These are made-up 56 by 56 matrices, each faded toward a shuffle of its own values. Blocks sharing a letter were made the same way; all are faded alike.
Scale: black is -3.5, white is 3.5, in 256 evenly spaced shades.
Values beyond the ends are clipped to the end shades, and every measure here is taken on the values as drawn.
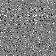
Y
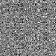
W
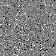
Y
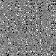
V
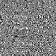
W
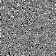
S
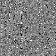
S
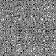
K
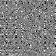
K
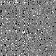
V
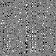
V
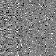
K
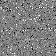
Y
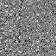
K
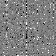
V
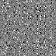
K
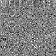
W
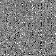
S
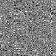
K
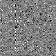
K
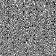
S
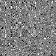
K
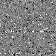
Y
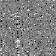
V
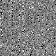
S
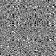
W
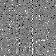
V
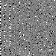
V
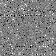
Y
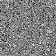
S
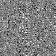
S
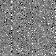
S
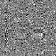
K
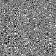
K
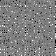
V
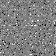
Y
